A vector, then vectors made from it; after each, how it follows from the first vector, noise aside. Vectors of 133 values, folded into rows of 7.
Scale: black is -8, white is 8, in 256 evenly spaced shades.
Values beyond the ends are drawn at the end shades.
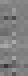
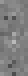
partly zeroed.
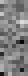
wrapped around, scaled up.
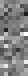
wrapped around, negated, scaled up.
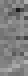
wrapped around.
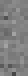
partly zeroed.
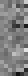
wrapped around, scaled up.
